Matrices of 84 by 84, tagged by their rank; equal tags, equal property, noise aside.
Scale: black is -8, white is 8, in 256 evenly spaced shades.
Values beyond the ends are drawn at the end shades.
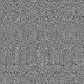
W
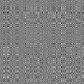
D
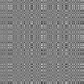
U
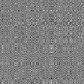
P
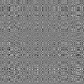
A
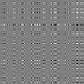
U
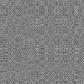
P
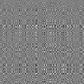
D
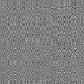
P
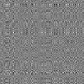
P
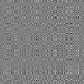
D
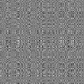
A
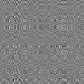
A
